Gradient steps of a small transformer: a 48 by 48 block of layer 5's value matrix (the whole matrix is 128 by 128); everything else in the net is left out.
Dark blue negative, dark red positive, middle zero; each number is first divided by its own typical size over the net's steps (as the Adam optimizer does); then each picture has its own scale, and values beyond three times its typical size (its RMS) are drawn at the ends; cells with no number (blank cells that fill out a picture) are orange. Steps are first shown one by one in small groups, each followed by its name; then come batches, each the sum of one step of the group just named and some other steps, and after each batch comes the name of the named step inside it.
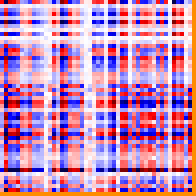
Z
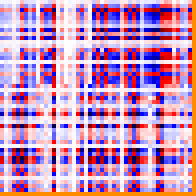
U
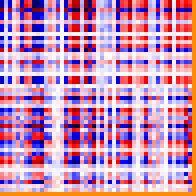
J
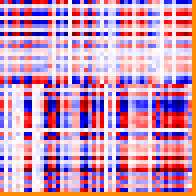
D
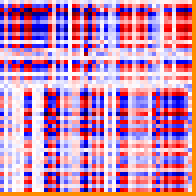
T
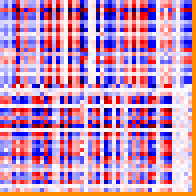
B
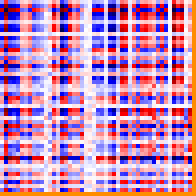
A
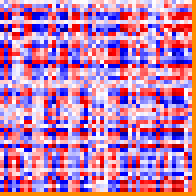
T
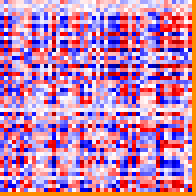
U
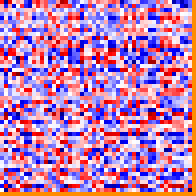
Z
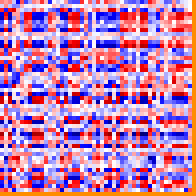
A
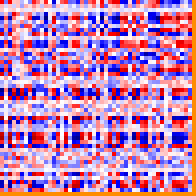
U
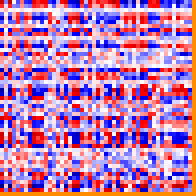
Z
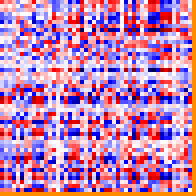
U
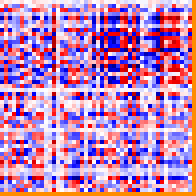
U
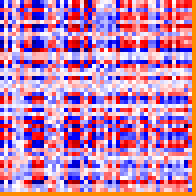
J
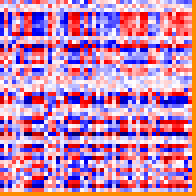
D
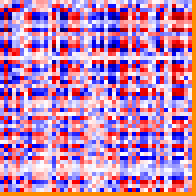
A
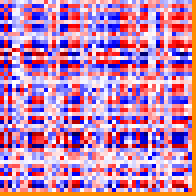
A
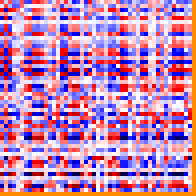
A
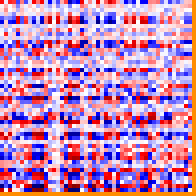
Z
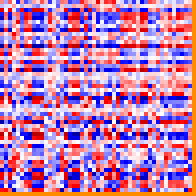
J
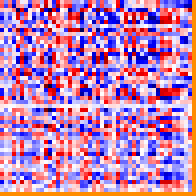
B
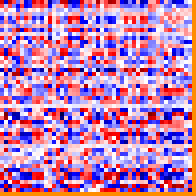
Z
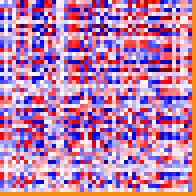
J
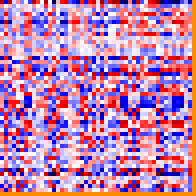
Z
